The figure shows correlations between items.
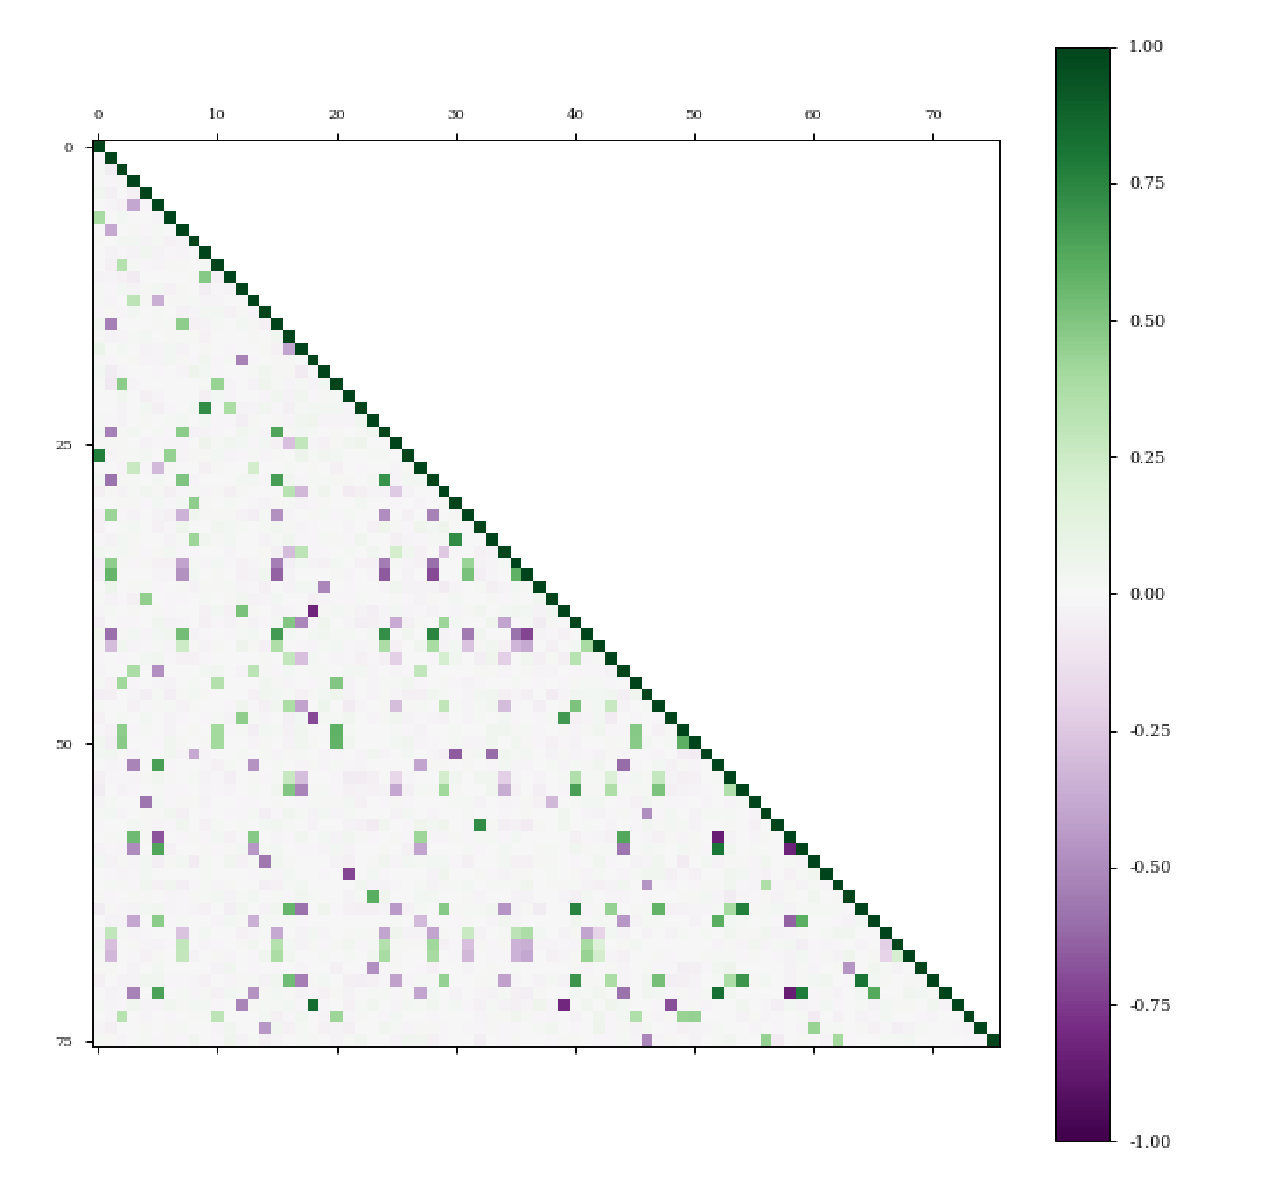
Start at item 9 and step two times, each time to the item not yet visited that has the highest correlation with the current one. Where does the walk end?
11
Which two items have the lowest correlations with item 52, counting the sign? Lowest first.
58, 44
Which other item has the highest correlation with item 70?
64
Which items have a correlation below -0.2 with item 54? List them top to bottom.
17, 25, 34
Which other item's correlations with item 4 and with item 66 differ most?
55
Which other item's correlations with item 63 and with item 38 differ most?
23
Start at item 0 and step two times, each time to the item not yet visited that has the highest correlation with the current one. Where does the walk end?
6
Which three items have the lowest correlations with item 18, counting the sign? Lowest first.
39, 48, 12
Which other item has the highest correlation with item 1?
36
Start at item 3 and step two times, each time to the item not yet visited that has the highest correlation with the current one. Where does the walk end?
44
